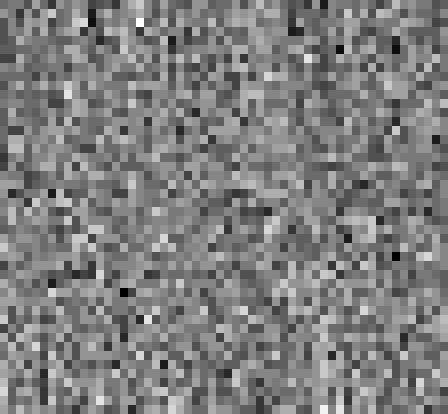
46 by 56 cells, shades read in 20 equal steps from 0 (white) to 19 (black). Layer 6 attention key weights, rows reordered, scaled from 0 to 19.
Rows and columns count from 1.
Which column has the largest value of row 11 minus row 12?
56
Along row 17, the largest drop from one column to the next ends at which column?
2
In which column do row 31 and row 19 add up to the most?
10
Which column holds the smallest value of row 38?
41
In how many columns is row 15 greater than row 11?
21
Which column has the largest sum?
48
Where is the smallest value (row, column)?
3, 18
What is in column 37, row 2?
14
